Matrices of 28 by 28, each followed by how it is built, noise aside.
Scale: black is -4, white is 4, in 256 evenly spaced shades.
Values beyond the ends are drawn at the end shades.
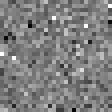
sparse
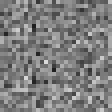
repeating rows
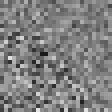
lower triangular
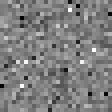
sparse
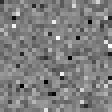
sparse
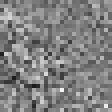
lower triangular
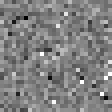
sparse
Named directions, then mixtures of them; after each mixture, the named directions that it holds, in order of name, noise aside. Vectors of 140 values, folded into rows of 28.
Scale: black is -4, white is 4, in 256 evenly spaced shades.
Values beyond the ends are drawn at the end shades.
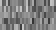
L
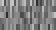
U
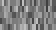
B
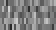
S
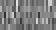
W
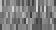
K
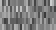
L.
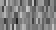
B, L, S.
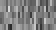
B, K, S.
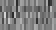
W.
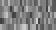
B.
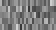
L, S.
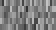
B.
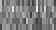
K.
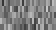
B.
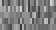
K, L, S.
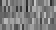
L.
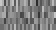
L, U.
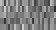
B, L, U.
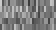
K, L.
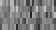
K, U.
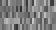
L.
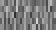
B, W.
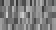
S, U.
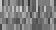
K, L.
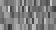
B, L, S.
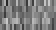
L, S, W.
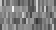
K.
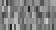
S.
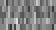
S.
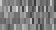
B, K, L.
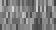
K.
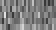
B, W.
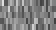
B, S, U.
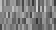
K.
